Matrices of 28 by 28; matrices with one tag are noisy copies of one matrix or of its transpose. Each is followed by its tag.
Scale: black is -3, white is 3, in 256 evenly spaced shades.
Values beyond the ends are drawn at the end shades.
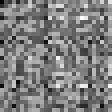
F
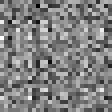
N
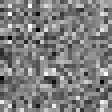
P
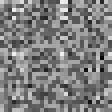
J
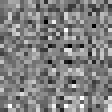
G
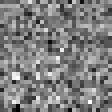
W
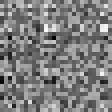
P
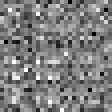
W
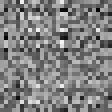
N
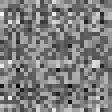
J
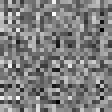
J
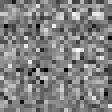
W
